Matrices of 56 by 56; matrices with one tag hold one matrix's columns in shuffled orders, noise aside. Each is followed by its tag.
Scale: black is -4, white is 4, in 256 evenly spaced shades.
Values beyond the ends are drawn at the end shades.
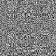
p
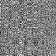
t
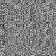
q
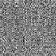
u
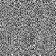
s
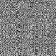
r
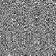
s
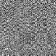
s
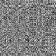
u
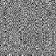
s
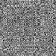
u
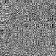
q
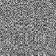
s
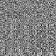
r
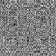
u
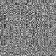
q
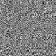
p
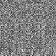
r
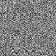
p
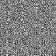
t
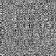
q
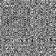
u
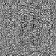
q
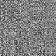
t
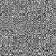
p
